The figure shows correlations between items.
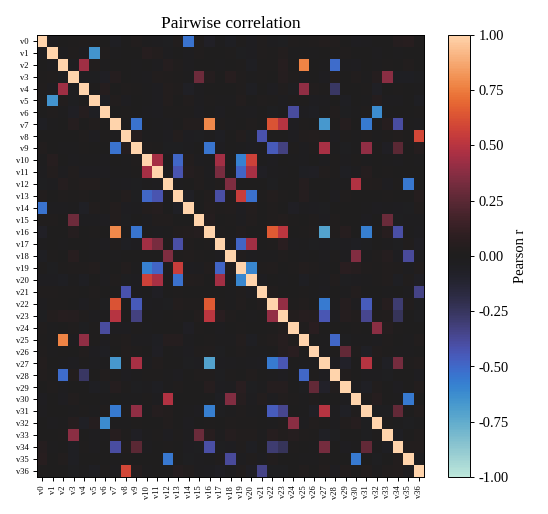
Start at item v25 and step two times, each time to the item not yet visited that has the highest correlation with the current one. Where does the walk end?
v4
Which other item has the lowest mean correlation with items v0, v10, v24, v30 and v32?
v6
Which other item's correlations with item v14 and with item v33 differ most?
v0
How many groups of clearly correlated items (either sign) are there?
10
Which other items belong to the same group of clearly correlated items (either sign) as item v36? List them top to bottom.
v8, v21
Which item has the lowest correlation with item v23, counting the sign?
v27
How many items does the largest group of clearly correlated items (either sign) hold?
8
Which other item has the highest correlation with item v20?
v10
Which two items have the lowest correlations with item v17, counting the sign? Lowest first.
v19, v13
